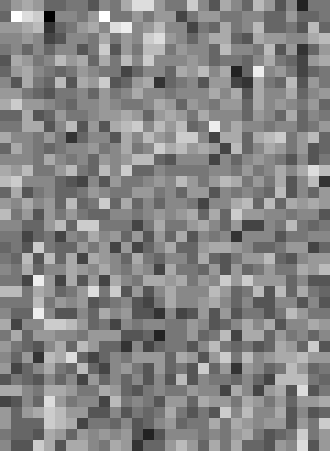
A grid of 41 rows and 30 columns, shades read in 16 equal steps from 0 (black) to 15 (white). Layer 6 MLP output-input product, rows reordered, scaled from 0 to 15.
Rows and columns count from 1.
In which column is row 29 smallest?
15
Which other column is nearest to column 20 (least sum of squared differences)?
16
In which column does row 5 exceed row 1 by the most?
10
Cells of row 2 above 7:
15
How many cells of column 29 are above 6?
27
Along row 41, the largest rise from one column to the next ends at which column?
4
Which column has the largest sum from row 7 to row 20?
24
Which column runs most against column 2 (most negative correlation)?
5
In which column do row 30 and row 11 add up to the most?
6
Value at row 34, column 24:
8
